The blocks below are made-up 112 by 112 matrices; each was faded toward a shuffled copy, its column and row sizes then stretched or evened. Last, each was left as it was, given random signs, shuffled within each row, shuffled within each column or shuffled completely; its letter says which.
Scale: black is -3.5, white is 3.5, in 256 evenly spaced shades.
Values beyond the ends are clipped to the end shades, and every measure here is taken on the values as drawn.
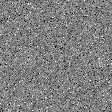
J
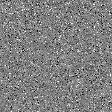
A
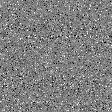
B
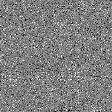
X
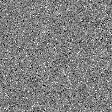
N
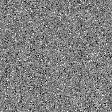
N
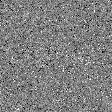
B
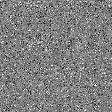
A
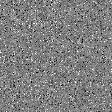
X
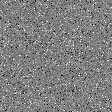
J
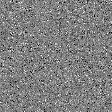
A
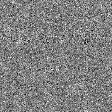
A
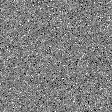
J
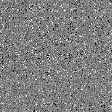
X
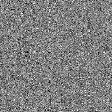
X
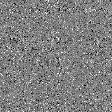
X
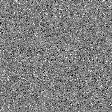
B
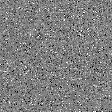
A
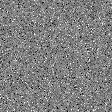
J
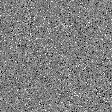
N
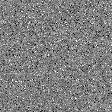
B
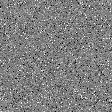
B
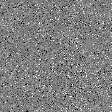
A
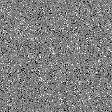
X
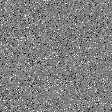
A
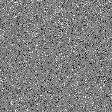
N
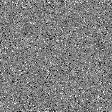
A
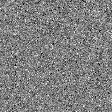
N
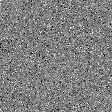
J
